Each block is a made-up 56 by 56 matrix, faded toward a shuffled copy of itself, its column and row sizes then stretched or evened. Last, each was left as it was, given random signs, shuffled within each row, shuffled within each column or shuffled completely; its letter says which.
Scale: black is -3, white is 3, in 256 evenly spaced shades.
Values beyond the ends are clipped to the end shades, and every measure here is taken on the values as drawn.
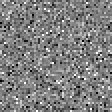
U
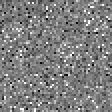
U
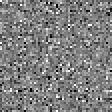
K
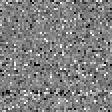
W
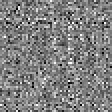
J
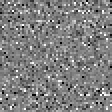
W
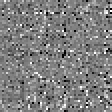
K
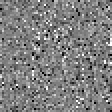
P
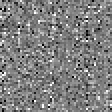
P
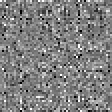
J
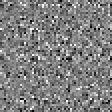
J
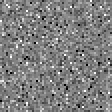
U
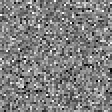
U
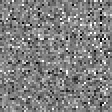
K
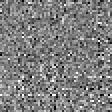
K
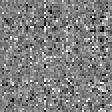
J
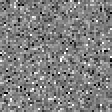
U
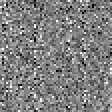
P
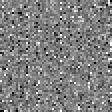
P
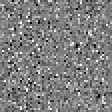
P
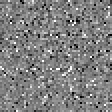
W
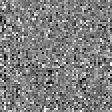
K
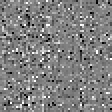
K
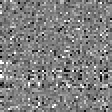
J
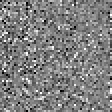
P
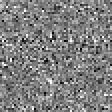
W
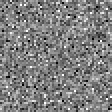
U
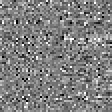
J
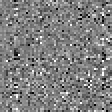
J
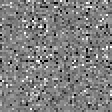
K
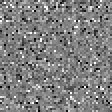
W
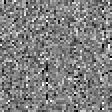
P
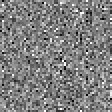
P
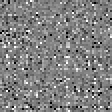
K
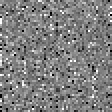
P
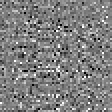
J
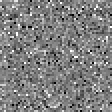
W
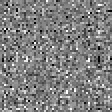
J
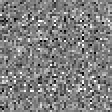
J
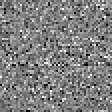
W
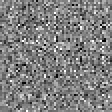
J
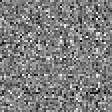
K
